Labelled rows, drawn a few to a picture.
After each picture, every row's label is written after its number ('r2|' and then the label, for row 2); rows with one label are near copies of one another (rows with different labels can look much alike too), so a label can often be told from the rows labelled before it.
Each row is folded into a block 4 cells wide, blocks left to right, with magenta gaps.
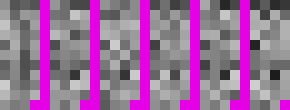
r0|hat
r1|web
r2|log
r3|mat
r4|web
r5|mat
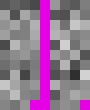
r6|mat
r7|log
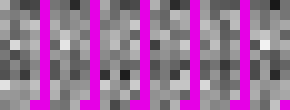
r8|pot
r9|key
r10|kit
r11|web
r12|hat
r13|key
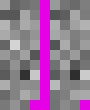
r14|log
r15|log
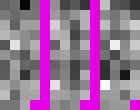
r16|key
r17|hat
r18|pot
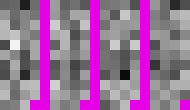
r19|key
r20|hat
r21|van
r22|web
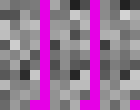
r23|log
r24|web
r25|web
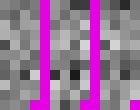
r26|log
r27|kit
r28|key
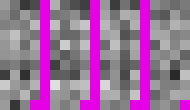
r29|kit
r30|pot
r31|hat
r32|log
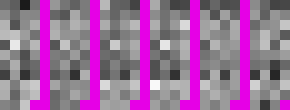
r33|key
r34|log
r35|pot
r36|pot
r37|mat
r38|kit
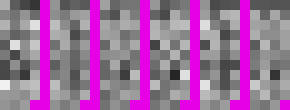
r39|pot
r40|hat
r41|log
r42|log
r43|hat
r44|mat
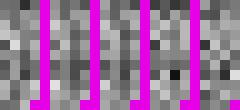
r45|key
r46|hat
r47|hat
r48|mat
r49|log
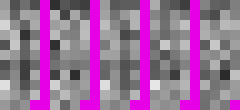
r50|hat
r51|mat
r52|hat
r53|pot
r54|log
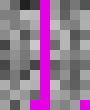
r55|web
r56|hat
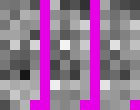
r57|van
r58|pot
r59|pot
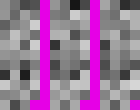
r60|kit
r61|web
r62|web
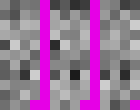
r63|log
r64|mat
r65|kit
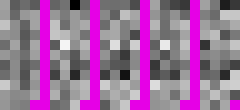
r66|hat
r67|key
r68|van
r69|pot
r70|web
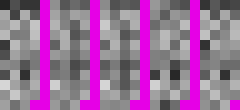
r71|mat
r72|hat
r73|hat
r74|kit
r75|mat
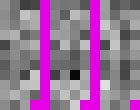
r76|web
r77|van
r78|hat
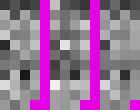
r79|mat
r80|pot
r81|mat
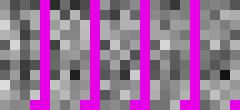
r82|hat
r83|mat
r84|log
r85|key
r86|van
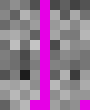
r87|van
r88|mat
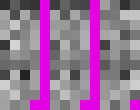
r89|mat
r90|mat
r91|web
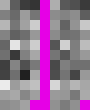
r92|pot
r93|pot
